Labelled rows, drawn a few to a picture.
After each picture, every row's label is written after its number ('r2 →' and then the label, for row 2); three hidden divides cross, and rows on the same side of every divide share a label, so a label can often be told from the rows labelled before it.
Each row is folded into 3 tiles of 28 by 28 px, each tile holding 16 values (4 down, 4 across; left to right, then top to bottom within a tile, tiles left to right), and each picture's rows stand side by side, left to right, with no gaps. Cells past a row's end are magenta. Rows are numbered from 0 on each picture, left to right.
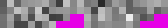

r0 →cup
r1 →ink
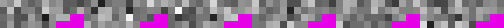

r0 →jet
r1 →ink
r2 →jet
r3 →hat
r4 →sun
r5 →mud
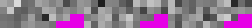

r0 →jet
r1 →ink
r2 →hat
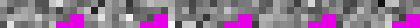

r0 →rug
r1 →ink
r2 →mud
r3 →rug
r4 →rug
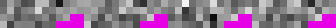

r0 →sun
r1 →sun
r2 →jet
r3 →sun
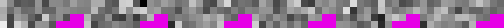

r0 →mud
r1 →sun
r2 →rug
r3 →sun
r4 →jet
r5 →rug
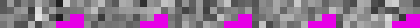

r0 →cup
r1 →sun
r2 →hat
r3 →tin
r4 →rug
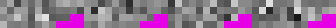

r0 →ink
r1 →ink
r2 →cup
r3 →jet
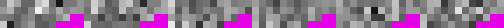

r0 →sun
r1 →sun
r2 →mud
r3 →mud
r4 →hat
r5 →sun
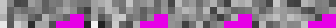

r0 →mud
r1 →tin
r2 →cup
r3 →rug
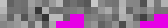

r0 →hat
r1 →cup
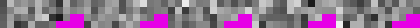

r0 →cup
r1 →rug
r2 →jet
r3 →sun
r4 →mud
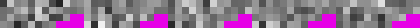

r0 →cup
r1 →mud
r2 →tin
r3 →mud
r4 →jet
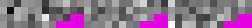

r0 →ink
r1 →hat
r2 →mud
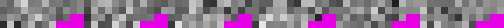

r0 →tin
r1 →tin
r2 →rug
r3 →rug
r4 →cup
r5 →mud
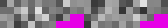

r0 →cup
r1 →rug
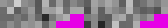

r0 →jet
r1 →tin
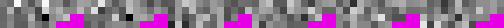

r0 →jet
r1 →jet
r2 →tin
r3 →sun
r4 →ink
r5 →mud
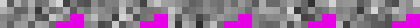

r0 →hat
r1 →cup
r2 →mud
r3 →cup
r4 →sun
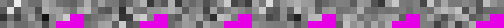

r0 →jet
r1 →hat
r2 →hat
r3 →jet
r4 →rug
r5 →cup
